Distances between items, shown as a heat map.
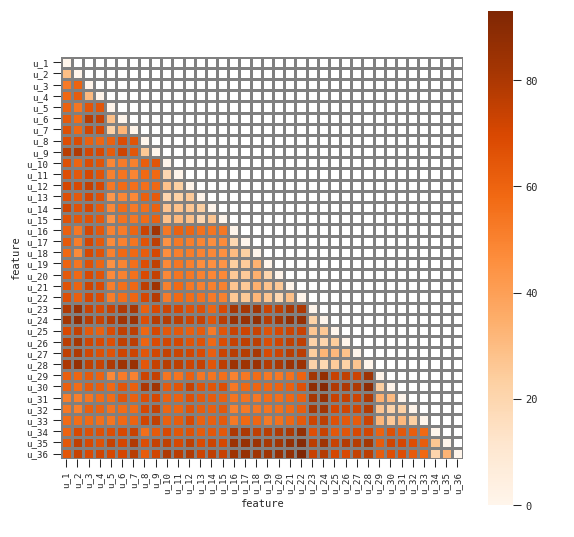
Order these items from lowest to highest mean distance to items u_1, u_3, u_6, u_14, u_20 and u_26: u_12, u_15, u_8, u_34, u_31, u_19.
u_19, u_15, u_12, u_31, u_8, u_34
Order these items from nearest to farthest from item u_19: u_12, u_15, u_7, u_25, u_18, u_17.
u_17, u_18, u_15, u_12, u_7, u_25
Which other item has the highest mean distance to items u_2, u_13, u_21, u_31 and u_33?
u_24
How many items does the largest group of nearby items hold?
7
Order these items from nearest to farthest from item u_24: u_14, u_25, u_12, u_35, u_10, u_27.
u_25, u_27, u_14, u_12, u_10, u_35
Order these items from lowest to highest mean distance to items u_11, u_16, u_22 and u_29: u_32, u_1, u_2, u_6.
u_32, u_6, u_2, u_1
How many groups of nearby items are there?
9
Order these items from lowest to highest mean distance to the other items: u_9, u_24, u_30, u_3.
u_30, u_3, u_9, u_24
